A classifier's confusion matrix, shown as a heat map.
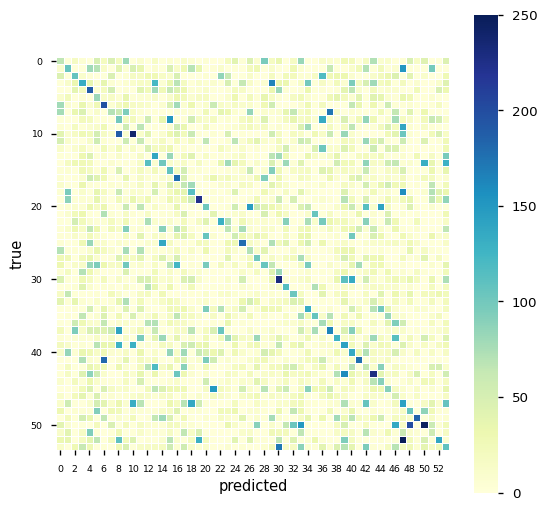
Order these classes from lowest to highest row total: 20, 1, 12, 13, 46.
46, 12, 13, 1, 20
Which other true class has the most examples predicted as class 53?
14
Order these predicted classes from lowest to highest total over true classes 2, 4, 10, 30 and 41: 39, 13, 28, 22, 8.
28, 22, 13, 8, 39
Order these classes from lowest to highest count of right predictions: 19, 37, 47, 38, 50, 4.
38, 47, 37, 4, 19, 50
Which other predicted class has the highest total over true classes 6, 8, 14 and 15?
42
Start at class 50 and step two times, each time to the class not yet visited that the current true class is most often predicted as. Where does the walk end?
5
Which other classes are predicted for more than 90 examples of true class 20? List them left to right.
26, 42, 44
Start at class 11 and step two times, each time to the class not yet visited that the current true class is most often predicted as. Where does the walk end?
13
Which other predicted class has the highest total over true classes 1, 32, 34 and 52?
47
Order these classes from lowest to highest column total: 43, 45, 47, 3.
45, 3, 43, 47
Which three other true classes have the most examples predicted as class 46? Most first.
50, 38, 36
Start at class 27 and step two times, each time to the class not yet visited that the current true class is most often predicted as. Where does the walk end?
9
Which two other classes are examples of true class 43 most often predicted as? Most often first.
39, 16
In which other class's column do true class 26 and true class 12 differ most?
36
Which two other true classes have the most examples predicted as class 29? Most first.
3, 15
